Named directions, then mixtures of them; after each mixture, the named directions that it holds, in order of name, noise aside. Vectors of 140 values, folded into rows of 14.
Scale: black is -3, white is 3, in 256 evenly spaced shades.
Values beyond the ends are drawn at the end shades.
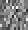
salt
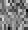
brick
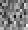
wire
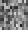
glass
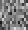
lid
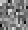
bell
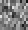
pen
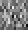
pen, salt, wire.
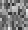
brick, glass.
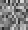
lid, pen, salt.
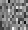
bell, lid, salt.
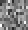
bell.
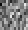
salt, wire.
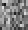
glass, wire.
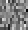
brick, lid, salt.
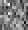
bell, brick, pen.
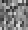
glass.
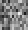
glass, salt, wire.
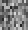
glass.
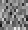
lid, salt.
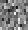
bell, glass, salt.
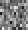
glass, lid, wire.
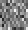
brick, lid.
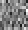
brick, lid, salt.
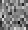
lid.
